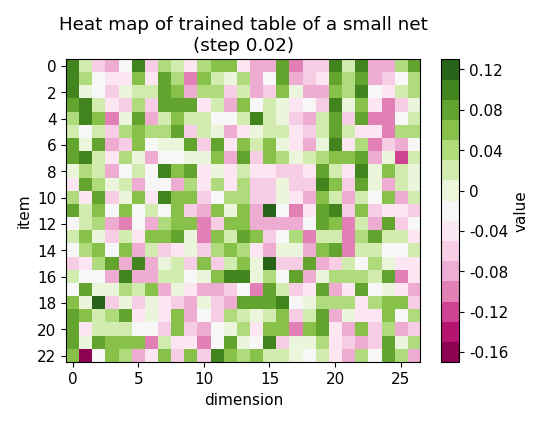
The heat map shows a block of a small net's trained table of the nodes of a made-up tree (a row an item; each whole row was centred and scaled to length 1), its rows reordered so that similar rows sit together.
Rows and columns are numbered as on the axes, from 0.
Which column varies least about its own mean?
13
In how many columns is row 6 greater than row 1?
10
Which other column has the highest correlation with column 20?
11
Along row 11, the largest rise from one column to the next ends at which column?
15
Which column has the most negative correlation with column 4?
5
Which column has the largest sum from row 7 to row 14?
19
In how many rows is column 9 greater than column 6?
13
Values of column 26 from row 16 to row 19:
-0.04 -0.08 -0.06 0.04
